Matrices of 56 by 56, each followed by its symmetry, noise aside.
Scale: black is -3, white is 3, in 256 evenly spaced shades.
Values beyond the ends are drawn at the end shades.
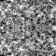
mirrored top to bottom.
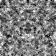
mirrored left to right.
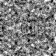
mirrored top to bottom.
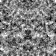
mirrored left to right.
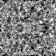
mirrored top to bottom.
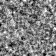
antisymmetric.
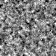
antisymmetric.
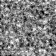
antisymmetric.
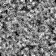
same after a half turn.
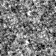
same after a half turn.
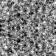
mirrored top to bottom.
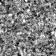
no symmetry.
